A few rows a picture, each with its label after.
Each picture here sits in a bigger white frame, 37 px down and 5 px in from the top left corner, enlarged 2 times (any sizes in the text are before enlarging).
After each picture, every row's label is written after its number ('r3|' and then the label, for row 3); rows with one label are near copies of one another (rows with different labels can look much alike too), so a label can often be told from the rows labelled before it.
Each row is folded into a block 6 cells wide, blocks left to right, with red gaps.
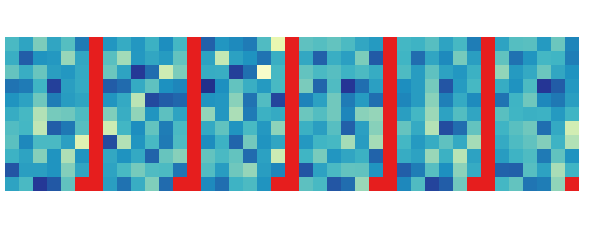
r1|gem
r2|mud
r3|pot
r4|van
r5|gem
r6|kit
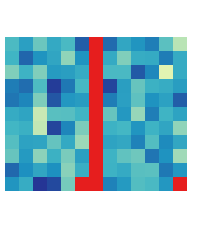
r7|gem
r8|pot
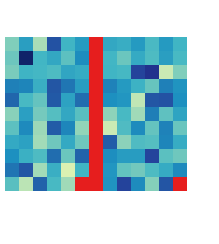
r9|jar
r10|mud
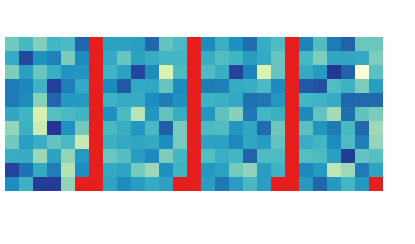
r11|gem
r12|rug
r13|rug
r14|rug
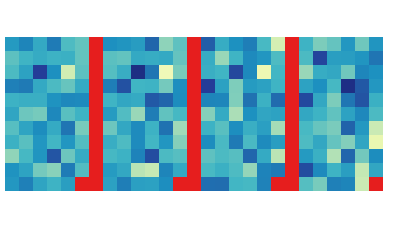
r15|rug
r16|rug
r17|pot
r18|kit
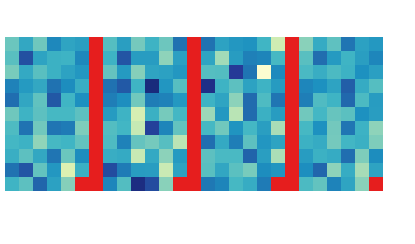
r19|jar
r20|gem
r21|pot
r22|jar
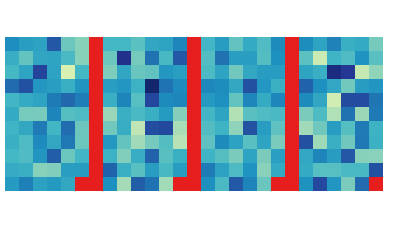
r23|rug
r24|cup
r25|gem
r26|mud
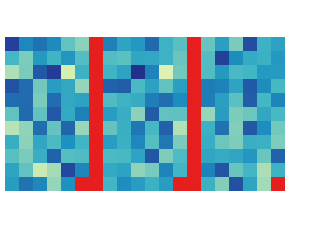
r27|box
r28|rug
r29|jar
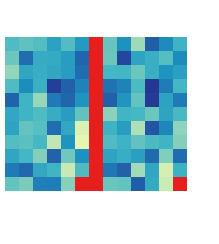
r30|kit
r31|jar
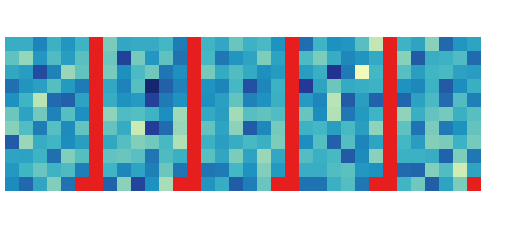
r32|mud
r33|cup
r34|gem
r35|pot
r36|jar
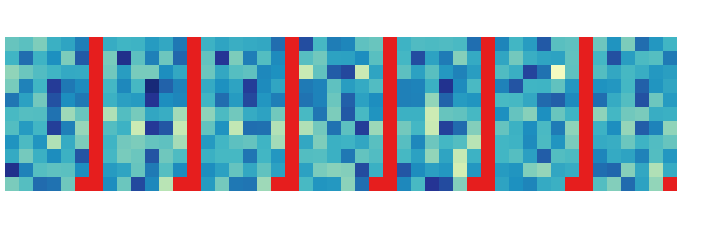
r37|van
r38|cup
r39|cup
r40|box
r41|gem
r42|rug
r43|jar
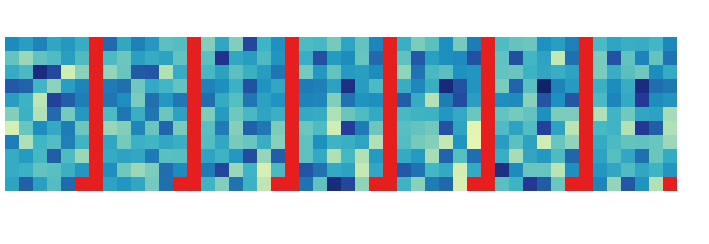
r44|mud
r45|box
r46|jar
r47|gem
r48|kit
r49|van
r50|cup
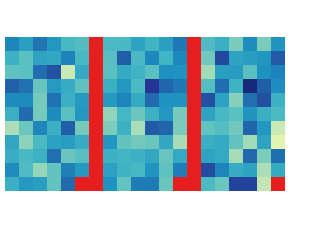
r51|box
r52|cup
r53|kit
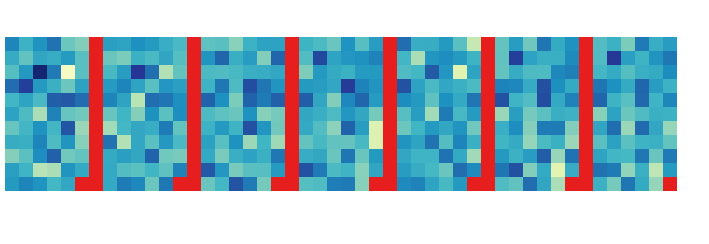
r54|rug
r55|mud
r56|van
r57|kit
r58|pot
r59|jar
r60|jar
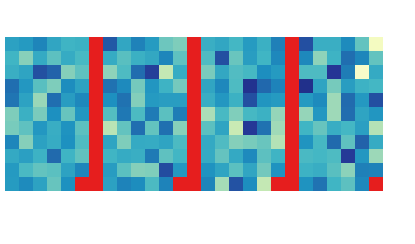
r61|mud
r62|box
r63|cup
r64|pot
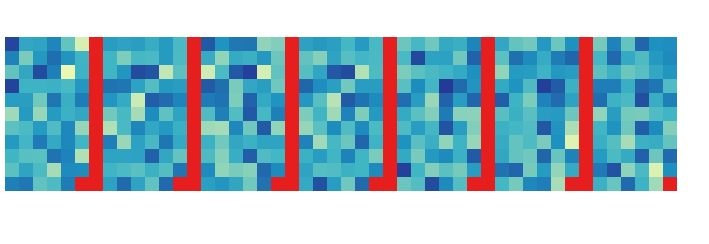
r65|pot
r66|mud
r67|box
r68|mud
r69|van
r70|kit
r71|jar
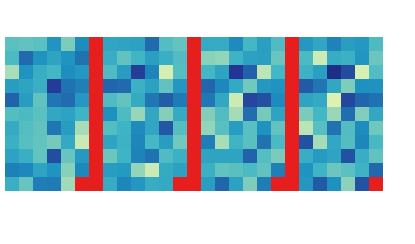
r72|kit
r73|rug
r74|mud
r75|mud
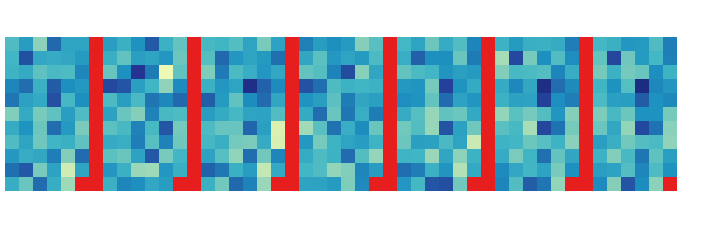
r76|jar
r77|rug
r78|kit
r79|box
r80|gem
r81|cup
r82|cup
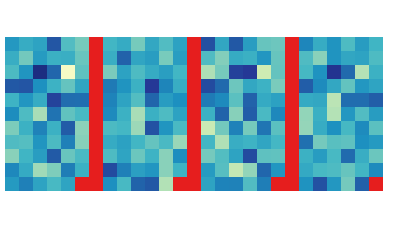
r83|rug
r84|gem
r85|box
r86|mud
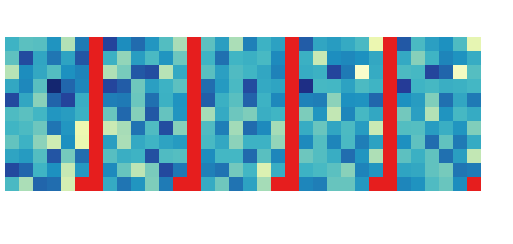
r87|kit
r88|box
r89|jar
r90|pot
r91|pot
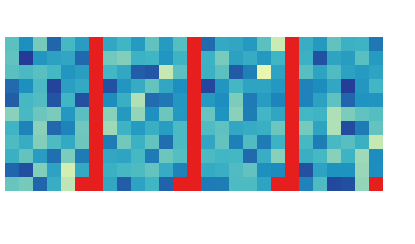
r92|jar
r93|mud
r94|pot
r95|gem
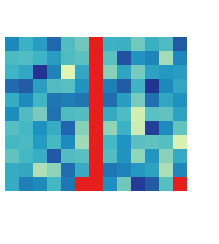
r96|rug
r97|gem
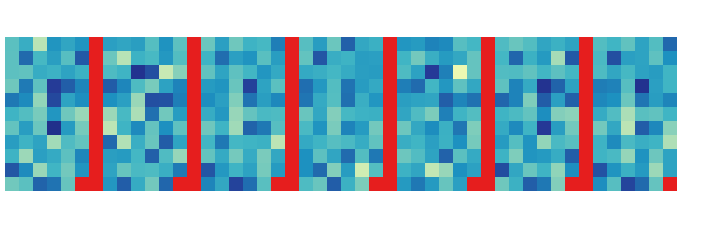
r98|van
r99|mud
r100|gem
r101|jar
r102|rug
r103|van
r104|gem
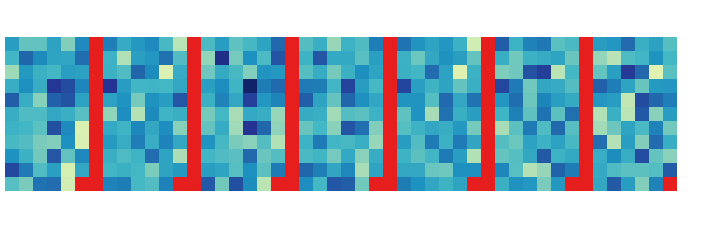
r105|kit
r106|pot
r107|cup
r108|gem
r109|pot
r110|box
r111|mud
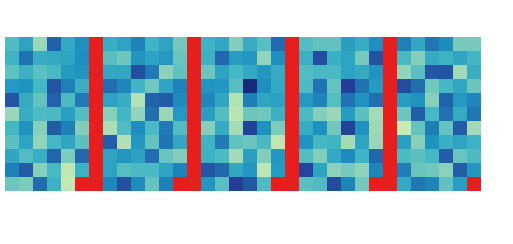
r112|jar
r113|mud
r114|gem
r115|van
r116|box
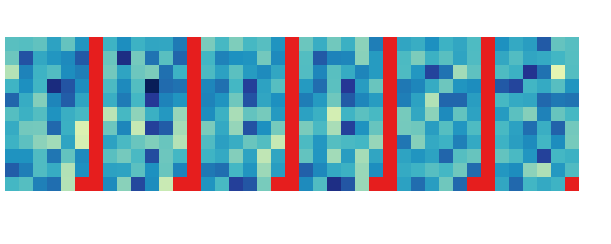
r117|kit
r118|cup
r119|gem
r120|gem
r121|mud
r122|rug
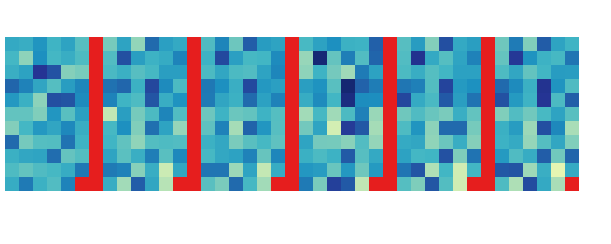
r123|mud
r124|jar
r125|jar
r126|cup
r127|jar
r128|jar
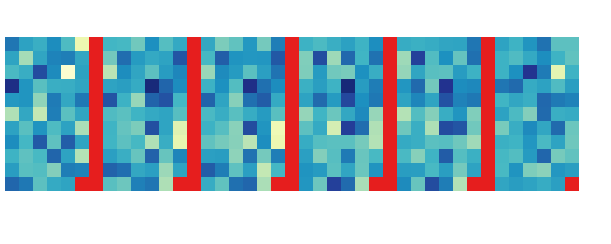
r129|pot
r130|kit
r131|kit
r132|cup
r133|cup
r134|rug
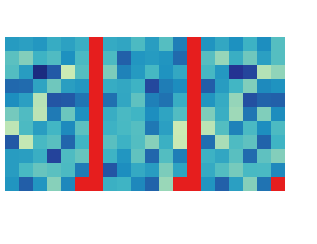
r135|mud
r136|kit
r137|mud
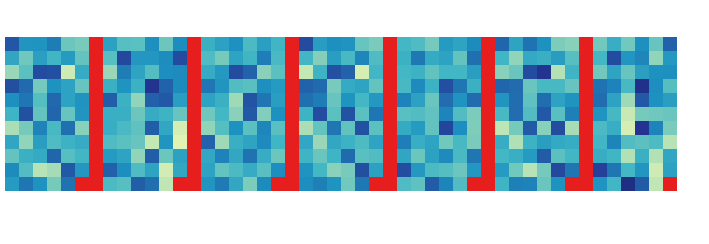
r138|box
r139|kit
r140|mud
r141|box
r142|van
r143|box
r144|gem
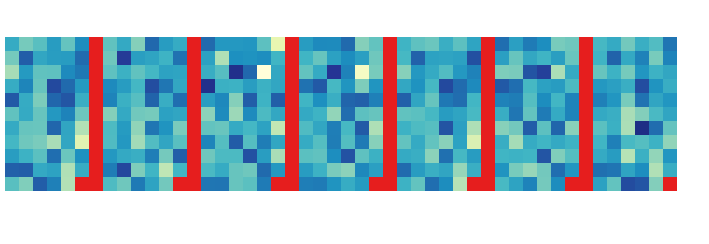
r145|kit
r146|jar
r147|pot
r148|rug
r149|kit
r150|box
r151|gem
